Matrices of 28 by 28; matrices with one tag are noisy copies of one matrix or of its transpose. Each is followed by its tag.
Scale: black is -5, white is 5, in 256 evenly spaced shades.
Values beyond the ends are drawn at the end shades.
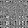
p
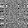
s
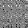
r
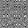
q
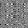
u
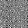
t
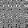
r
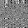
s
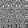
r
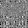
p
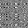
q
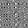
q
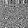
s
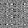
u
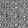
q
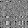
p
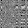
p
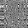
s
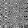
r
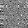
s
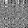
s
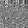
s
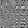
p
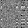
p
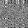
s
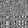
p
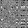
p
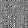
t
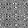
q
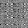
u
